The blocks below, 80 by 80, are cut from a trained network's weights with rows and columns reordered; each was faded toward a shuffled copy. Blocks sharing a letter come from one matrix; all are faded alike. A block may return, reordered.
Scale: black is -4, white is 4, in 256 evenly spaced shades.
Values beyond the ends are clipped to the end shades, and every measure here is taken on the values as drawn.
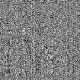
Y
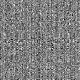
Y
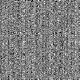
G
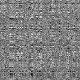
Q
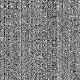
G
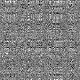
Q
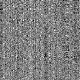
G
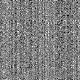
G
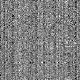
G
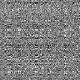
Q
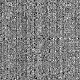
G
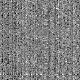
G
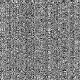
G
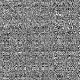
Q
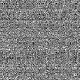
Q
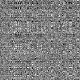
Q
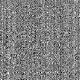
Y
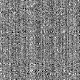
G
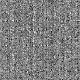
Y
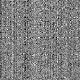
G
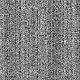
G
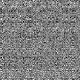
Q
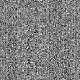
Y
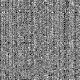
G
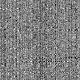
G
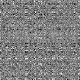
Q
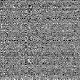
Q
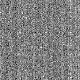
Y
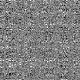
Q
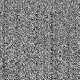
Y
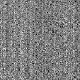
Y
